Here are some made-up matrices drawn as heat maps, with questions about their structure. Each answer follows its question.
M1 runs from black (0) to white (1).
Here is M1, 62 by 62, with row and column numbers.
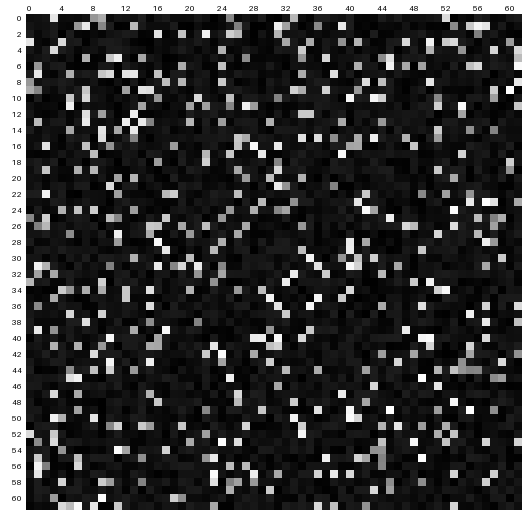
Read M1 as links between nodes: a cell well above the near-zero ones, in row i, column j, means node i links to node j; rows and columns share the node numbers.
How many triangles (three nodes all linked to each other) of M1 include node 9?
8
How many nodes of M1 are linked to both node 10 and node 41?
2
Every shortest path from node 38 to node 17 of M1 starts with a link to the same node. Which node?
node 61
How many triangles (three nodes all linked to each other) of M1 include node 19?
2
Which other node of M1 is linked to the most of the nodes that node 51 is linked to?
node 5
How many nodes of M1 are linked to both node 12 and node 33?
1
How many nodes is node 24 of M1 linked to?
11
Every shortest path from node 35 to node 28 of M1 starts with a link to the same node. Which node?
node 36
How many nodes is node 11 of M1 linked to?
10
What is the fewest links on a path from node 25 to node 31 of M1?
2
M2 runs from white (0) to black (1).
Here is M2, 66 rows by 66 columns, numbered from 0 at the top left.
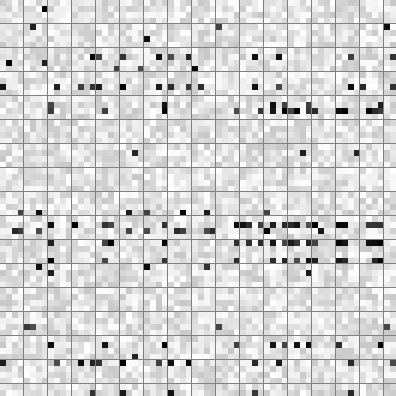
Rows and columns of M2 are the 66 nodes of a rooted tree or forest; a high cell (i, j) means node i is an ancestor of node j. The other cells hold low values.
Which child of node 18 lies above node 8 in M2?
43
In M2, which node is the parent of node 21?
35
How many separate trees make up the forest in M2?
8
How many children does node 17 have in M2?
4
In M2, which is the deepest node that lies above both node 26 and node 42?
9
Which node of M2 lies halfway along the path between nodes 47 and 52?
57
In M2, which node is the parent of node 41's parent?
37
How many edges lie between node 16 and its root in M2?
3
